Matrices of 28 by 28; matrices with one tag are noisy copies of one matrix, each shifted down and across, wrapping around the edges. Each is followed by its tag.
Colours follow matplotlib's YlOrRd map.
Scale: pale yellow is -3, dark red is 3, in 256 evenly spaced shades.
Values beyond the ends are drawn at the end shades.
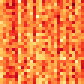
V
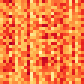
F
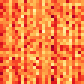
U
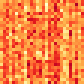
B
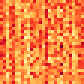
V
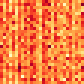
U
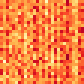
U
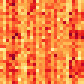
B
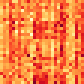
B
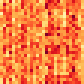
B
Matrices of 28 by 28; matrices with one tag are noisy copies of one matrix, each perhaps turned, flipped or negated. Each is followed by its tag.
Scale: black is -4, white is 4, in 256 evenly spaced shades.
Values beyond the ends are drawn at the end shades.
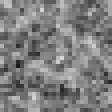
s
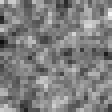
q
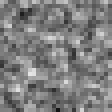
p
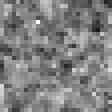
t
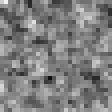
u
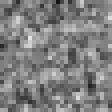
p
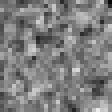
u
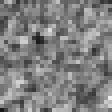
u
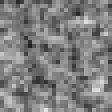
p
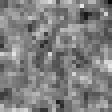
t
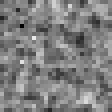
p
